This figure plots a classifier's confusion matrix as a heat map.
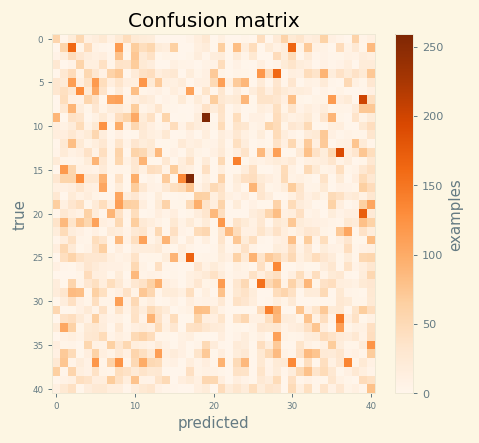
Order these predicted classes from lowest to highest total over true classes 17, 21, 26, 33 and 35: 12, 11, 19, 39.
12, 11, 19, 39
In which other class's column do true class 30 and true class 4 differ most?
28
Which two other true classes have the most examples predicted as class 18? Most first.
19, 31
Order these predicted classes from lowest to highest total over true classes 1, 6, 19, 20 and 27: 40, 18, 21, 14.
14, 18, 21, 40
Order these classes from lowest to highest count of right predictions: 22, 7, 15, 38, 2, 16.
38, 2, 15, 22, 7, 16
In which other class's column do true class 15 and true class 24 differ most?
1
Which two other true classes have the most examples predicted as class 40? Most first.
35, 19
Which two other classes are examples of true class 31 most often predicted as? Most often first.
27, 28
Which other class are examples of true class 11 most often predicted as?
34
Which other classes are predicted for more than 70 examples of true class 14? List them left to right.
5, 11, 23
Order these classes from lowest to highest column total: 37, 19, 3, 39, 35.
37, 35, 3, 19, 39
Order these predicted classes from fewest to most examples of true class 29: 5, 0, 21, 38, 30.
38, 0, 30, 5, 21
